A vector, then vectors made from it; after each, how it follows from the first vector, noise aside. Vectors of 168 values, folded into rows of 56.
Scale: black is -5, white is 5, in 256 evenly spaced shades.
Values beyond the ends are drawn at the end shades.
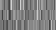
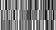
reversed, scaled up.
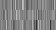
wrapped around, negated, partly zeroed.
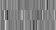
wrapped around, negated, partly zeroed.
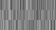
negated, shrunk.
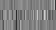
wrapped around, negated, partly zeroed.
